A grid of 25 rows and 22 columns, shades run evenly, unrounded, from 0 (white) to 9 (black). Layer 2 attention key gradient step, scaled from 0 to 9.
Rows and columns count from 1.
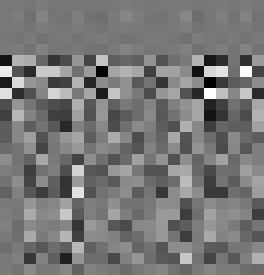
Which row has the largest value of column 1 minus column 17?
6
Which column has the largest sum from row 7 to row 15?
18
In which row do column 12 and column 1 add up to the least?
7
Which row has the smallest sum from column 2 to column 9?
20
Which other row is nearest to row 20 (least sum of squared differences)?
19
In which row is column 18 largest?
8
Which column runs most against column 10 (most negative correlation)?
22
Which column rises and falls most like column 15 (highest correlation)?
10
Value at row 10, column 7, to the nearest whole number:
3
